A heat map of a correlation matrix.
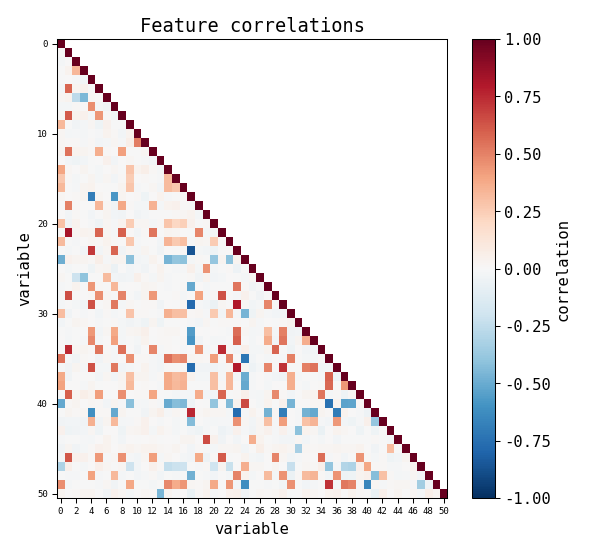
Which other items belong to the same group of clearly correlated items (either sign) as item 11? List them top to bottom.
10
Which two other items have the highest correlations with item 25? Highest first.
19, 44
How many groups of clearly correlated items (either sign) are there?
8
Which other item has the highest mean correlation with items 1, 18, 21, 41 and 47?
34
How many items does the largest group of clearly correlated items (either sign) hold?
15
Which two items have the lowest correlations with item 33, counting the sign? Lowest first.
17, 41
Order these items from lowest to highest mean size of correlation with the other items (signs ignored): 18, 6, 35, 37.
6, 18, 37, 35
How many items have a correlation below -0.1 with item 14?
3
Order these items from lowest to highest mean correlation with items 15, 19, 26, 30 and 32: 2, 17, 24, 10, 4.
24, 17, 2, 10, 4
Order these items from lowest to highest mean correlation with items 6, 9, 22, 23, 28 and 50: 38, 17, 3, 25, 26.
17, 3, 25, 26, 38
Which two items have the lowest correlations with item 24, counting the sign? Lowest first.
35, 49
